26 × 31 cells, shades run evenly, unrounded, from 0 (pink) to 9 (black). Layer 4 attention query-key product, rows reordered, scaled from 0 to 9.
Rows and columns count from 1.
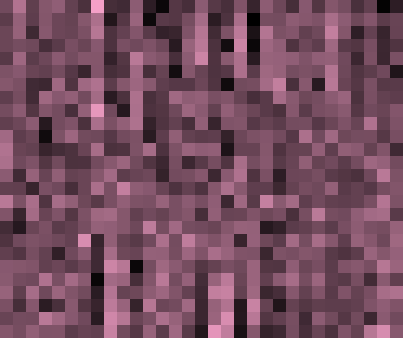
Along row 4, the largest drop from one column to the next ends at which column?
19
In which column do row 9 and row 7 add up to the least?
8
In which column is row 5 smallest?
16
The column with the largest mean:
28
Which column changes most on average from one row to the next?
18
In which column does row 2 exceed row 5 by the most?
12
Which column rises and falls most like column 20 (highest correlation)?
9
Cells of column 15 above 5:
8
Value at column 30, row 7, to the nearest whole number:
6
